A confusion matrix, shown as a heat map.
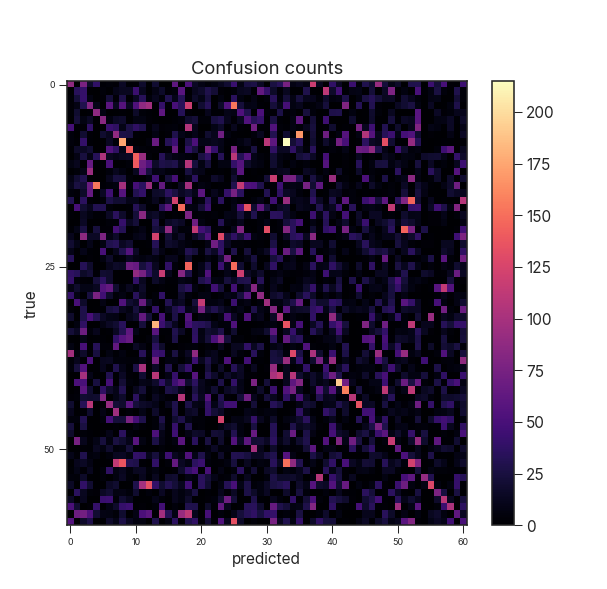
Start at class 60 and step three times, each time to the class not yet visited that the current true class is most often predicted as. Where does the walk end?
11
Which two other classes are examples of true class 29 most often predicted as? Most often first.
4, 27
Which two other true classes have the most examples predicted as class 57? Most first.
28, 31
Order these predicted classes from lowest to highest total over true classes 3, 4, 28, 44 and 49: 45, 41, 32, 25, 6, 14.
45, 32, 14, 41, 6, 25
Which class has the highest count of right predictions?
41
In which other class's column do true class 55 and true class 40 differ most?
12
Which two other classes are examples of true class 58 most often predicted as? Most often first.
50, 37
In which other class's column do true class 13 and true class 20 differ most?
51
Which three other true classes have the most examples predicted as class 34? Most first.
37, 40, 52
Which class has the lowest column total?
54
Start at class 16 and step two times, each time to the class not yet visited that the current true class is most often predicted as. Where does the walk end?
33
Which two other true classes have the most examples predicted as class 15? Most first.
20, 17
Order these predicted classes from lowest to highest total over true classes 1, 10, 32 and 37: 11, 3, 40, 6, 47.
6, 3, 47, 40, 11
